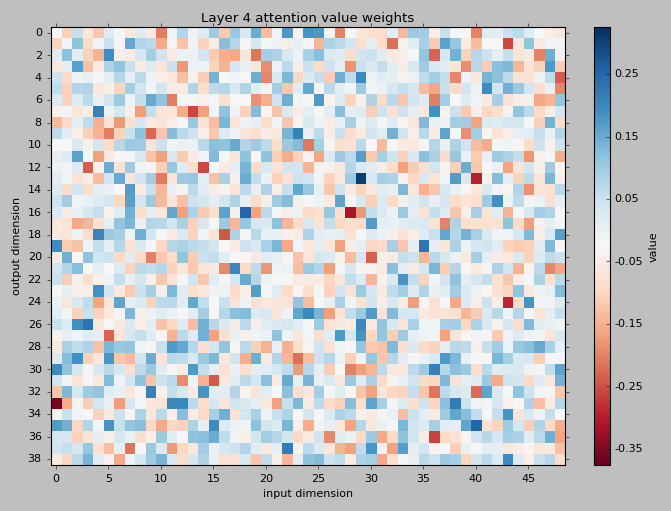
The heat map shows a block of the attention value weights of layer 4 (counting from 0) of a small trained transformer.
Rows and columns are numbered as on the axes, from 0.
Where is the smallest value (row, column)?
33, 0
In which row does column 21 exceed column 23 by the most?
29
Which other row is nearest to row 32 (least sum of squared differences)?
15
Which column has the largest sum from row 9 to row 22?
18
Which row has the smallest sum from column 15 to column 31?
30
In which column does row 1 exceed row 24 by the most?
38
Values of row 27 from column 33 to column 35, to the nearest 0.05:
0.1 0 0
